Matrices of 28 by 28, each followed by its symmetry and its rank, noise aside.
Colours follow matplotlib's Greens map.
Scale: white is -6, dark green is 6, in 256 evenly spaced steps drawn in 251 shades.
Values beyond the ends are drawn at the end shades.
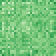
symmetric, rank three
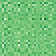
antisymmetric, rank two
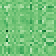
no symmetry, rank three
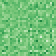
antisymmetric, rank four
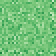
no symmetry, rank four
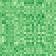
antisymmetric, rank four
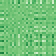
antisymmetric, rank two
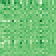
no symmetry, rank two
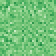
no symmetry, rank four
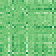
antisymmetric, rank two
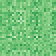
no symmetry, rank four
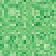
no symmetry, rank four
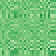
no symmetry, rank two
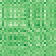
no symmetry, rank two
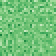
antisymmetric, rank four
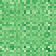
no symmetry, rank two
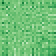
symmetric, rank three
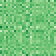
antisymmetric, rank two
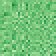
no symmetry, rank four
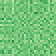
no symmetry, rank four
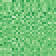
no symmetry, rank three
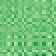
no symmetry, rank two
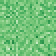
no symmetry, rank three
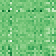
antisymmetric, rank two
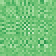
symmetric, rank two
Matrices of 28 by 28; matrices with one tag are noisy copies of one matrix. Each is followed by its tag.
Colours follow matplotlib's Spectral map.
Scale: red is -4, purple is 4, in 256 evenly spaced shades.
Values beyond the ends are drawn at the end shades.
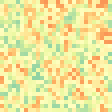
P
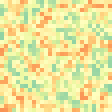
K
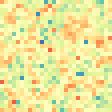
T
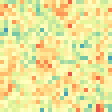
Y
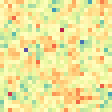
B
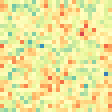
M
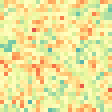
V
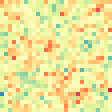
B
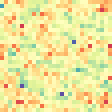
K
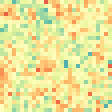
Y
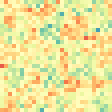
T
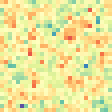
T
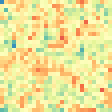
V
